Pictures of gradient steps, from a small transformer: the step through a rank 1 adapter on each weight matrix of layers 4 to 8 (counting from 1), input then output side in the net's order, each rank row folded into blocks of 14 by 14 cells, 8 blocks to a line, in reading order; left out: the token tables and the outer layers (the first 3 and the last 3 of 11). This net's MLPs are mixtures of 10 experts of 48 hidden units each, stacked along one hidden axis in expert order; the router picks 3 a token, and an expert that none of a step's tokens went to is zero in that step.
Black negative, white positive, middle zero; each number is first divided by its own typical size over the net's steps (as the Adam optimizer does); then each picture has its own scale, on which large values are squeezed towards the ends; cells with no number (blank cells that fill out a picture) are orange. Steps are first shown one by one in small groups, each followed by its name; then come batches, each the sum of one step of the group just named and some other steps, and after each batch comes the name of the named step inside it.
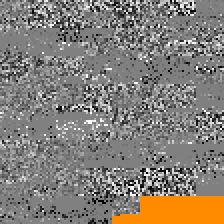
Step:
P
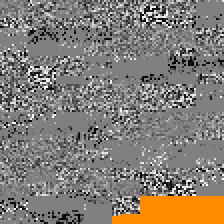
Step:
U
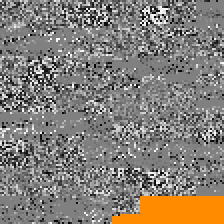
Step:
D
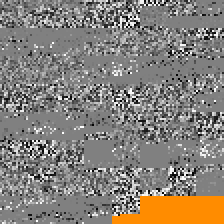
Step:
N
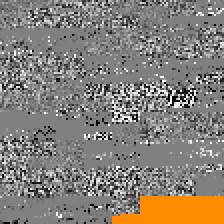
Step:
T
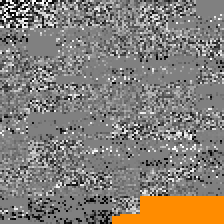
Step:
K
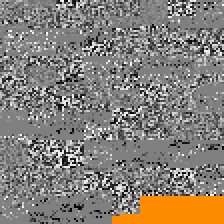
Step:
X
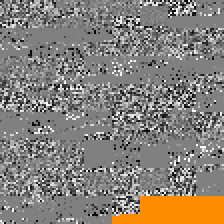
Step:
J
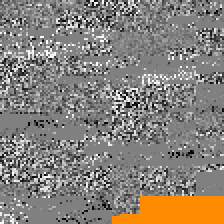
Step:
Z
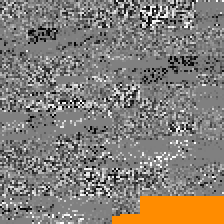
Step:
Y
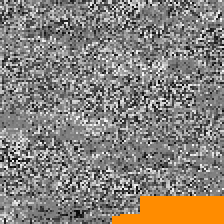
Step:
J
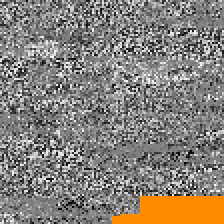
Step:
Z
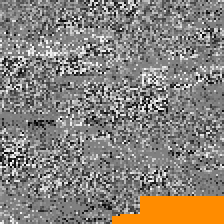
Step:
Z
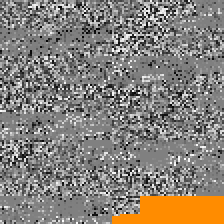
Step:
J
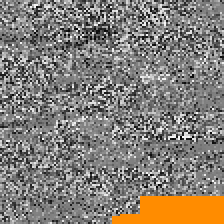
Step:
D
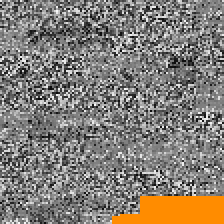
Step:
U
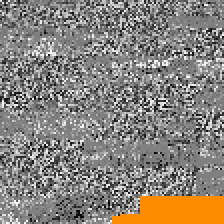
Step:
N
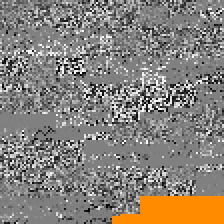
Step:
T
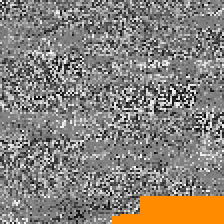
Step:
T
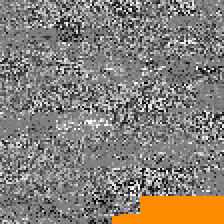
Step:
P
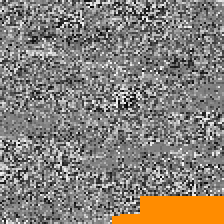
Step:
X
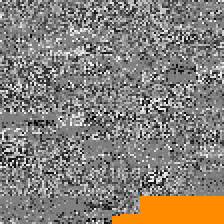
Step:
D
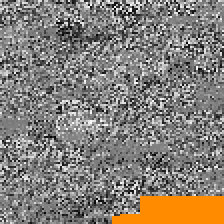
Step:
P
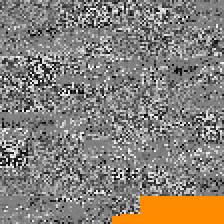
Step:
D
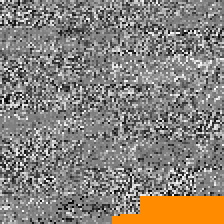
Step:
N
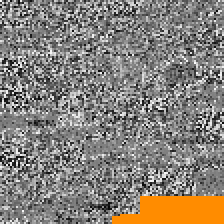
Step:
D
